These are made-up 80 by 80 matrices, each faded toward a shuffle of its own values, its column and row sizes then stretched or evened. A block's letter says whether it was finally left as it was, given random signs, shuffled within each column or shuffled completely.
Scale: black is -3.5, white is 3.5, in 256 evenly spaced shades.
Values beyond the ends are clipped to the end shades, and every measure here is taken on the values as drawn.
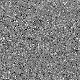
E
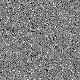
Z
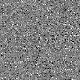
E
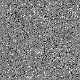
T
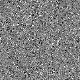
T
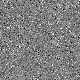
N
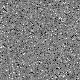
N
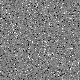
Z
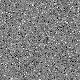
N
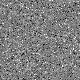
N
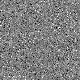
Z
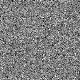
T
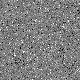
N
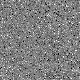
Z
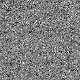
T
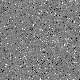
N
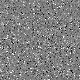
T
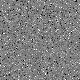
N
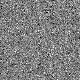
Z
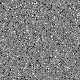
N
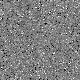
N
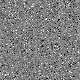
E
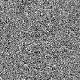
E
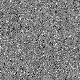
Z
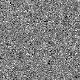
E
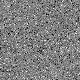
N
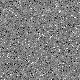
N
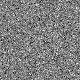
N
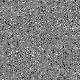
E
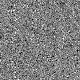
Z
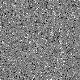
Z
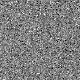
T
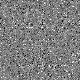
T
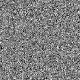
E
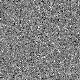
Z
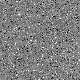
Z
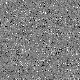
T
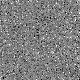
Z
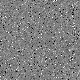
Z
